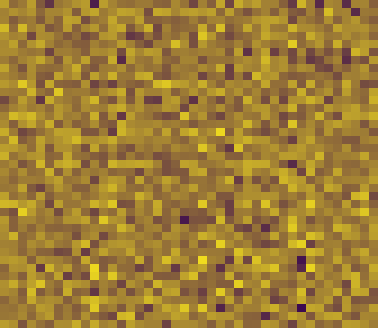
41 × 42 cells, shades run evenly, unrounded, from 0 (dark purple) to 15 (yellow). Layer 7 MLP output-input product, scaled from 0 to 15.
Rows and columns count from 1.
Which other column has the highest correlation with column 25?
34
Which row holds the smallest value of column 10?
32
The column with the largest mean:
1
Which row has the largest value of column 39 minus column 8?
35
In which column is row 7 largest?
40
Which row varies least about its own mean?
14
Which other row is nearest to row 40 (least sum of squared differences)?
29
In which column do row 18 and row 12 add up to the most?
7
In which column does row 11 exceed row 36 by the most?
39
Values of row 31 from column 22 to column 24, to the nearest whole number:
9 6 7
